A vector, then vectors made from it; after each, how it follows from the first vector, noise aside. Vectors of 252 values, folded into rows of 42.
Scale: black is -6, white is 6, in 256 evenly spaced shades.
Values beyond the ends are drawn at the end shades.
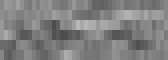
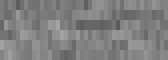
negated, shrunk.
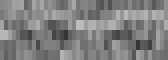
copied.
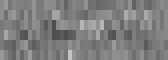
partly zeroed.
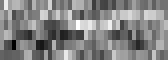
scaled up.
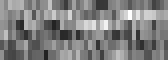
scaled up.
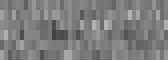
partly zeroed.
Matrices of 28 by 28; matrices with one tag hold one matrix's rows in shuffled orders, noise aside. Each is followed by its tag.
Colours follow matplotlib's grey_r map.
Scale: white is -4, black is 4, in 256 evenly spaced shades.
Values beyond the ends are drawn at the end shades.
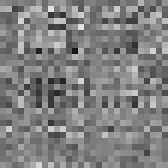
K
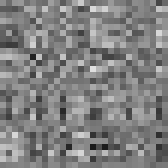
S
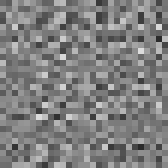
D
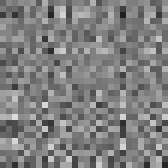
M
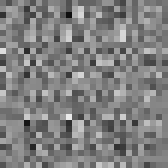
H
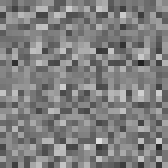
D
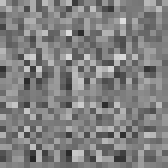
H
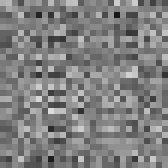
K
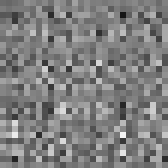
M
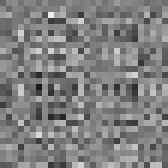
K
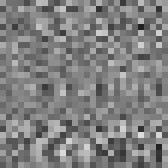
D
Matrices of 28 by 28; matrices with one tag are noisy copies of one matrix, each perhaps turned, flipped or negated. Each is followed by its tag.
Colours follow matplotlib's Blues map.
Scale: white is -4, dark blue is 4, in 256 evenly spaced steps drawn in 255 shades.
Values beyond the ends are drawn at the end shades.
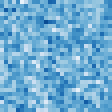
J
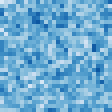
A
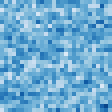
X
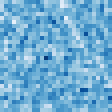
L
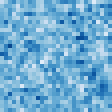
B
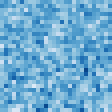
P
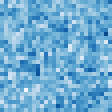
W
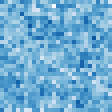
W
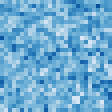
P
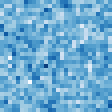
L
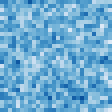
A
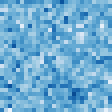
A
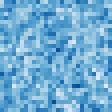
P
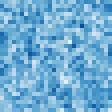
X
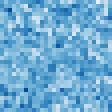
B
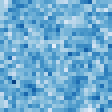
J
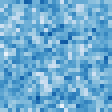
W
